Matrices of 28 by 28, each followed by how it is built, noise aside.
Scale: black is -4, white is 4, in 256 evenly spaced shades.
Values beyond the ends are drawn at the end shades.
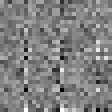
low rank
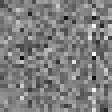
uneven columns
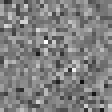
block diagonal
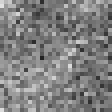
smooth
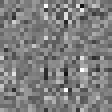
low rank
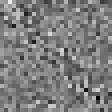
banded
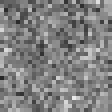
smooth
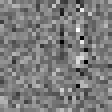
uneven columns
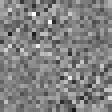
block diagonal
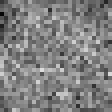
smooth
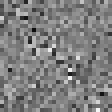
block diagonal
